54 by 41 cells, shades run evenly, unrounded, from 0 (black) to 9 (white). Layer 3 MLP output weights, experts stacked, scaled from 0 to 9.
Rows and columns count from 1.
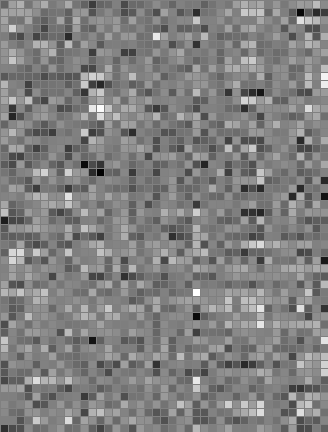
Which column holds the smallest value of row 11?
13
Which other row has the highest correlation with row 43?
11
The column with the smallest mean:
20
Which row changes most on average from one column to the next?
33
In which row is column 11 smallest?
21
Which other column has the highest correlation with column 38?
40
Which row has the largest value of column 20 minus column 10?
5
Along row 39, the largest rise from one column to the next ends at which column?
38
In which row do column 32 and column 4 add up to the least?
12
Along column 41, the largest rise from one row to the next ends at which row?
34
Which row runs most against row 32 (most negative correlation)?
51
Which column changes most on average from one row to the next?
25
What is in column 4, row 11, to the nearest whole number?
2
